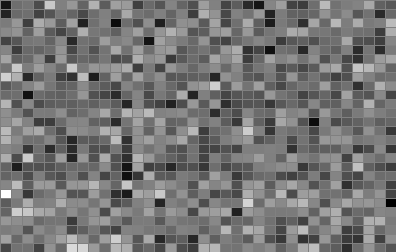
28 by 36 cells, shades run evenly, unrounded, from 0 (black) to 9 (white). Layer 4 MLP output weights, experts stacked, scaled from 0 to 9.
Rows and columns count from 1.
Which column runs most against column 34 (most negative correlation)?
15
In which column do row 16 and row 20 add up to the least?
12
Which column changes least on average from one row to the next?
6
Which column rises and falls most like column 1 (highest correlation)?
13
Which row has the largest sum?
24
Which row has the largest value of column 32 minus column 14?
5
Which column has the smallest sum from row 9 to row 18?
7
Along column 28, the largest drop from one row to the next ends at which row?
27
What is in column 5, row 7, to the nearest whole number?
2
